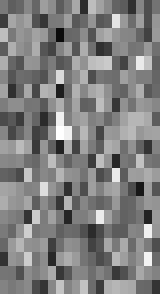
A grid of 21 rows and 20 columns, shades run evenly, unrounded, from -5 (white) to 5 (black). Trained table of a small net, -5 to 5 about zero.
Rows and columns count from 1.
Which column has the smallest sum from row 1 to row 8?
18
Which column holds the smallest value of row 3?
1
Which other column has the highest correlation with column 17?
11
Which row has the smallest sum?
10
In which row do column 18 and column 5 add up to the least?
5
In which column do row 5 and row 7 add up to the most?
8
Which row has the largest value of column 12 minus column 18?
12
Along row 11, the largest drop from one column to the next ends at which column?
9
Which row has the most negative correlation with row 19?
16
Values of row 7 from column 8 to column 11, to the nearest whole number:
4 1 -2 0
